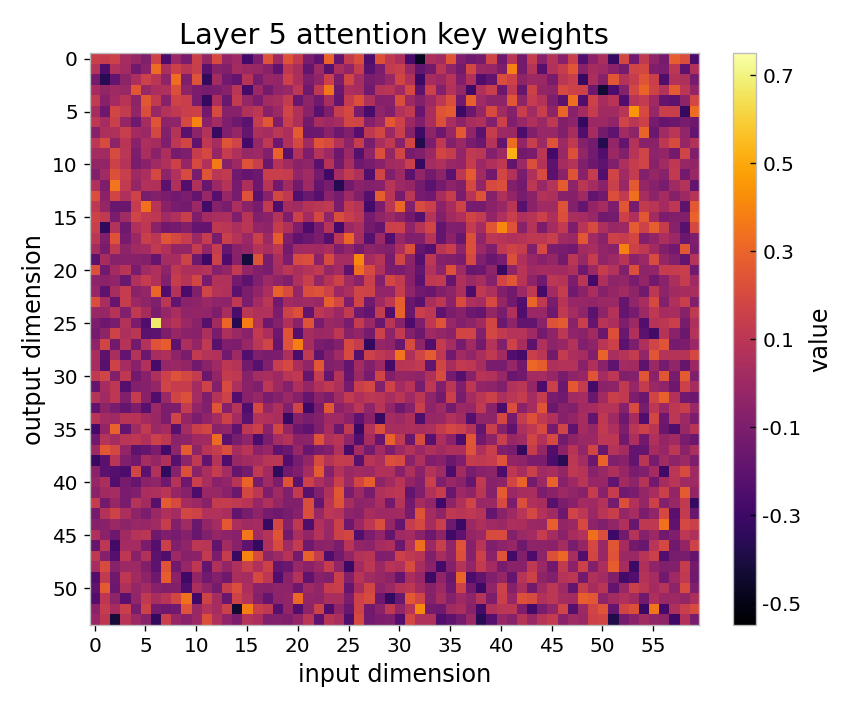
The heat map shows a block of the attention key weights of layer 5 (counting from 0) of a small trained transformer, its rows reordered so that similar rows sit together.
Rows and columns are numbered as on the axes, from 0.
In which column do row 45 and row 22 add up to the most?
18
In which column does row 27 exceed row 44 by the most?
17
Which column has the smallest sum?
32
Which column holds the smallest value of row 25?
14
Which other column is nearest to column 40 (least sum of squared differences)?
5
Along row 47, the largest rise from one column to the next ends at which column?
15
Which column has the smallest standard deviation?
4
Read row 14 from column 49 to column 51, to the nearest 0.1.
0 0 -0.1
